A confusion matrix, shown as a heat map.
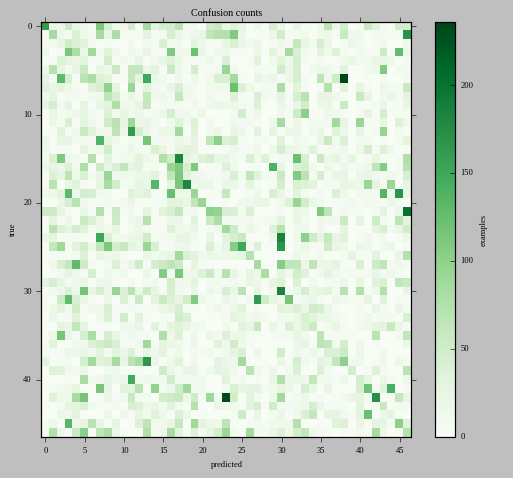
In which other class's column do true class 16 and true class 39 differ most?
29
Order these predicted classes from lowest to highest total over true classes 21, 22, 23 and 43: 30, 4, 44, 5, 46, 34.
44, 34, 4, 30, 5, 46
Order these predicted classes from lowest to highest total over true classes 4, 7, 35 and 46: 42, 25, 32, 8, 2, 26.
25, 26, 32, 42, 2, 8
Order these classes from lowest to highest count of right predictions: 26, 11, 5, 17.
5, 26, 11, 17
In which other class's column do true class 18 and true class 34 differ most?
14
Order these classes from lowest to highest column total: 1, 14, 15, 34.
34, 14, 15, 1
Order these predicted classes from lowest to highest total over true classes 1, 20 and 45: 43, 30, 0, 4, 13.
0, 43, 30, 13, 4
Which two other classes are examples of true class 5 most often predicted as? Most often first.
43, 23
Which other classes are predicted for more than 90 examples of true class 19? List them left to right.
3, 16, 43, 45
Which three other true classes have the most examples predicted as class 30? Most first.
24, 25, 27
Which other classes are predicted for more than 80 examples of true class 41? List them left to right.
7, 14, 18, 44
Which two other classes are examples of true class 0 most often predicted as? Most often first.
7, 13
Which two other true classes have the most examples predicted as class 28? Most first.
31, 15
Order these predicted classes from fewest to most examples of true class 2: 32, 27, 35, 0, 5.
0, 27, 5, 35, 32
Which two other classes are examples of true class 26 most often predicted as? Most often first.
17, 46
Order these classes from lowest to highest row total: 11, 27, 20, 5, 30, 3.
20, 11, 5, 3, 27, 30
